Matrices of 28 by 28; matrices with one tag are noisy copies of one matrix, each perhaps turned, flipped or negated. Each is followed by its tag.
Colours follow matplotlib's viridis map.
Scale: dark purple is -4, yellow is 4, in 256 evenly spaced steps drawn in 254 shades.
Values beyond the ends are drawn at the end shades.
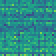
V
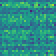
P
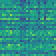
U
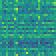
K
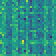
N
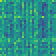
K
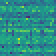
N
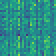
U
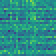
U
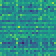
K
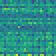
V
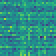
U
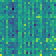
K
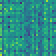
V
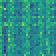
P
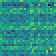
P
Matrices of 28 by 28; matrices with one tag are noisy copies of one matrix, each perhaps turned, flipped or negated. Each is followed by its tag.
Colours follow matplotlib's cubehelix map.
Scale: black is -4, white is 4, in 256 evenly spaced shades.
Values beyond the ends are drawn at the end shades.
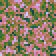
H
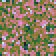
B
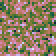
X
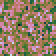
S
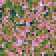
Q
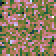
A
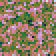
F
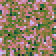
A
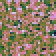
X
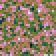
F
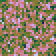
H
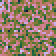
X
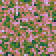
S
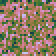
A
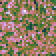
B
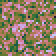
F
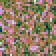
S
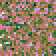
X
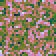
H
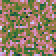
A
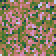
H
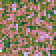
A
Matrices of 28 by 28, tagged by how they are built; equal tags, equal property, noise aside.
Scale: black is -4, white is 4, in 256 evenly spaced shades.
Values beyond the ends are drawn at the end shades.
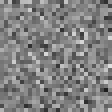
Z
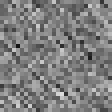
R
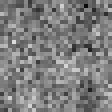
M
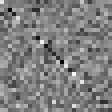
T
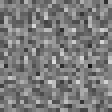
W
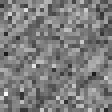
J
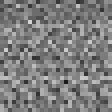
W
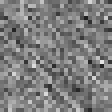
R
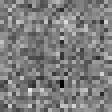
Z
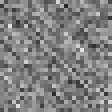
R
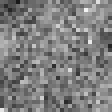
M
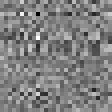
Z
